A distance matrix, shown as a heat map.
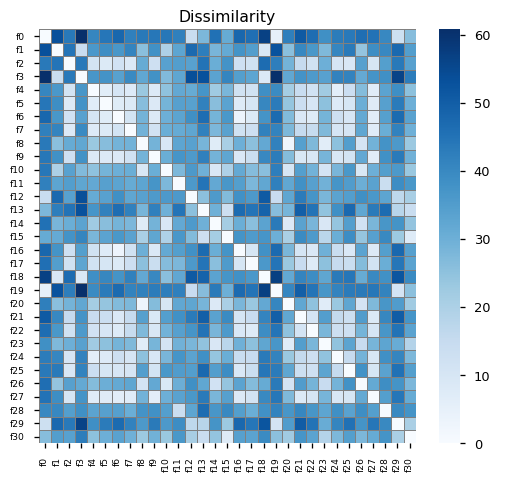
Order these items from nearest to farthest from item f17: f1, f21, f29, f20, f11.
f21, f20, f11, f1, f29
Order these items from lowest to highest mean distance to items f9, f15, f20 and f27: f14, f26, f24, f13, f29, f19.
f24, f14, f26, f13, f29, f19
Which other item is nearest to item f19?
f0
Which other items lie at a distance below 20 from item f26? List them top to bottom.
f8, f10, f14, f20, f23
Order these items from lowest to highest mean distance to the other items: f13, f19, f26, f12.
f26, f12, f13, f19
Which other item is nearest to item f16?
f6
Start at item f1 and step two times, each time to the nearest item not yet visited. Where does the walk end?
f3
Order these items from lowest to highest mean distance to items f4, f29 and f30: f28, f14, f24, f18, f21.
f24, f14, f21, f28, f18
